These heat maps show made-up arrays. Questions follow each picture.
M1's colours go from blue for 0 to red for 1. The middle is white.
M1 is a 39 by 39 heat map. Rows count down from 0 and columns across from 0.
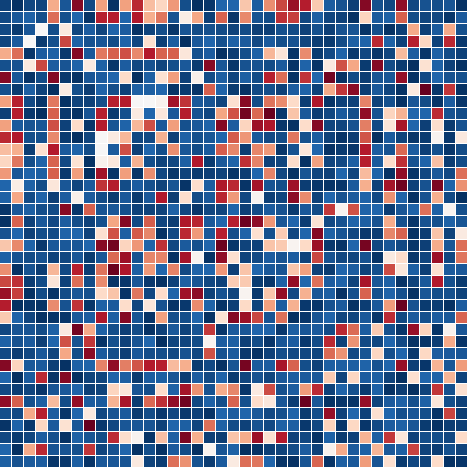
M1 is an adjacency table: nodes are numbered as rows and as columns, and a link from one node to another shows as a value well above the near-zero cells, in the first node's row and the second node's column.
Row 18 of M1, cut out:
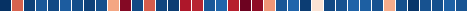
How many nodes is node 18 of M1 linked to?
12
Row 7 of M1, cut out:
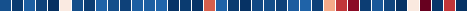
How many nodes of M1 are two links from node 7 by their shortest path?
4
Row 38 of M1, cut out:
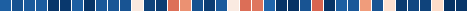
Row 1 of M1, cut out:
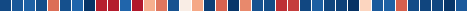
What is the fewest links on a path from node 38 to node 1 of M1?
2
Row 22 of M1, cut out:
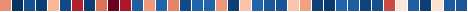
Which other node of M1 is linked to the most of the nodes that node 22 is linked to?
node 10
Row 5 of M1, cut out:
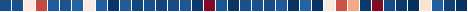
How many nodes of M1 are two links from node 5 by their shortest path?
4
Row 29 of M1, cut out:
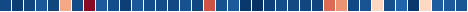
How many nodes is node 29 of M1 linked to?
7
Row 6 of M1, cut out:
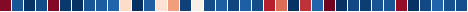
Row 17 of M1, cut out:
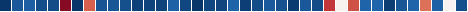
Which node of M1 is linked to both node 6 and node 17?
node 27
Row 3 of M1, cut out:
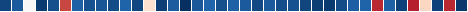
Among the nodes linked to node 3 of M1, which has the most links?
node 12
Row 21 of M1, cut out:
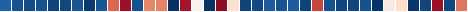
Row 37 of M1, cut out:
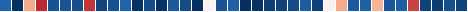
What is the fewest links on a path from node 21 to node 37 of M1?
3
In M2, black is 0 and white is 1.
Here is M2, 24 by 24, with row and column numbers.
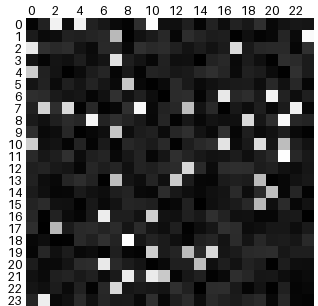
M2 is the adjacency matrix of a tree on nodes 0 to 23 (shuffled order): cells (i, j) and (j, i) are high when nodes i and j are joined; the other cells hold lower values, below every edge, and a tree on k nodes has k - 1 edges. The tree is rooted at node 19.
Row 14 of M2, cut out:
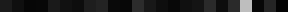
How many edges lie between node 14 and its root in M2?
5
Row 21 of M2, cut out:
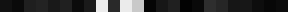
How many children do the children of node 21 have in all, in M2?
2
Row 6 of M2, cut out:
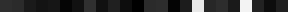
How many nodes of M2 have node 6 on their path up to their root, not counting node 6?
2
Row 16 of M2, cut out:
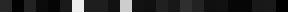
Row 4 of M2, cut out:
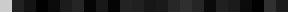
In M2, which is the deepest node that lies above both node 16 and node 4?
10
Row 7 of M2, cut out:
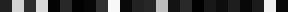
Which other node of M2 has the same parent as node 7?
12
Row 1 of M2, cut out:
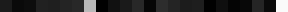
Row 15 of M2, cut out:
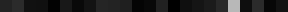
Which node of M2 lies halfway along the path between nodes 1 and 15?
13
